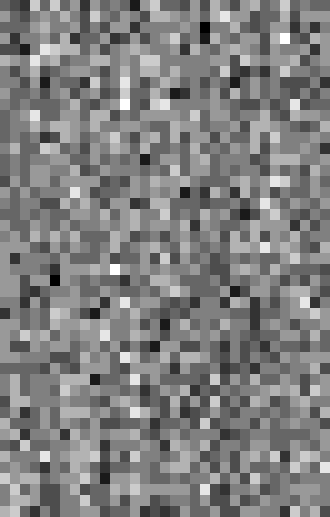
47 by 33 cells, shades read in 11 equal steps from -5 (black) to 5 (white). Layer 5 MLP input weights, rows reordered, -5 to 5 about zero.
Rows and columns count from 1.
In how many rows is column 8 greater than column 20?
28
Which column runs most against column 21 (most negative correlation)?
22
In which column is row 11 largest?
4
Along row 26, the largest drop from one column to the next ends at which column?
6
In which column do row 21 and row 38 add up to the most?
14
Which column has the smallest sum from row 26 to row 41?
23
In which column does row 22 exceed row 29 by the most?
26
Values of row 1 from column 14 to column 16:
-4 1 3
